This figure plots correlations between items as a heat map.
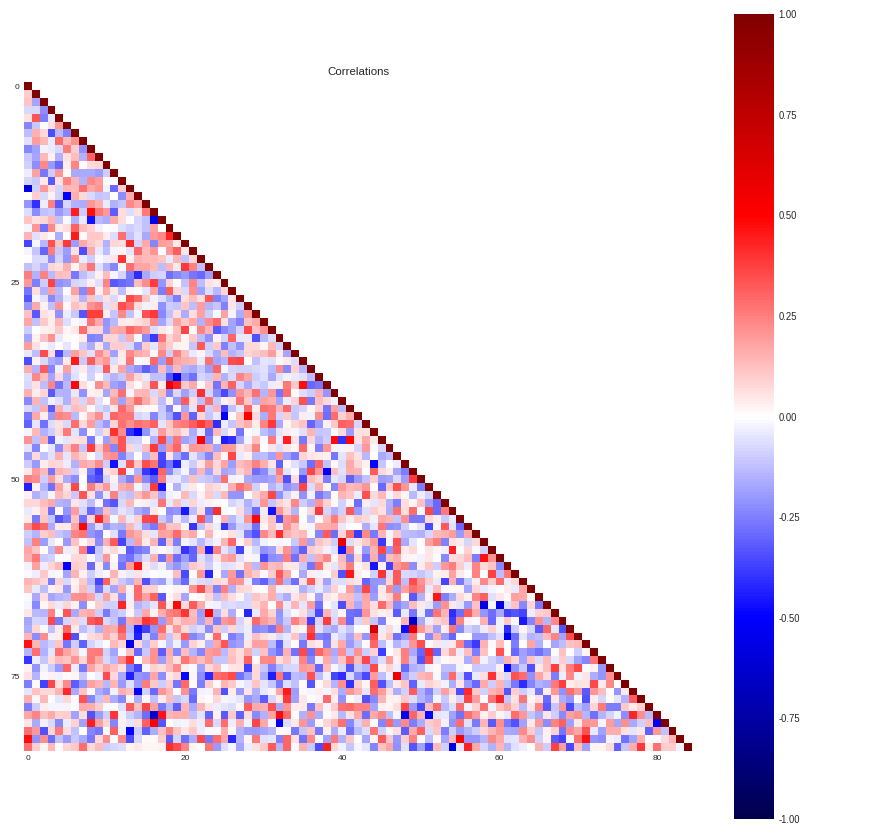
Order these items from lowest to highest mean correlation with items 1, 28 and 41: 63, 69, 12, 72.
69, 63, 72, 12
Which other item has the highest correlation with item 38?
18
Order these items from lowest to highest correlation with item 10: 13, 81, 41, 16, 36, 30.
30, 41, 13, 81, 16, 36
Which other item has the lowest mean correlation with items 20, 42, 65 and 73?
0
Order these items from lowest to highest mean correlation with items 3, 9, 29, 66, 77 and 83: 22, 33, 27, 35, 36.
27, 35, 36, 22, 33
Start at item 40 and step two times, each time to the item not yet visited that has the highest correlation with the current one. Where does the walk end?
60
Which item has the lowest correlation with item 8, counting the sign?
17
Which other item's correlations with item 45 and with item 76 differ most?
41
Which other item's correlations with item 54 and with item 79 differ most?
31
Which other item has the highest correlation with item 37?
54
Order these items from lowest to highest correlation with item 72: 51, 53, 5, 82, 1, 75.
75, 82, 53, 5, 1, 51
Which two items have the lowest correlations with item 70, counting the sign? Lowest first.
61, 14
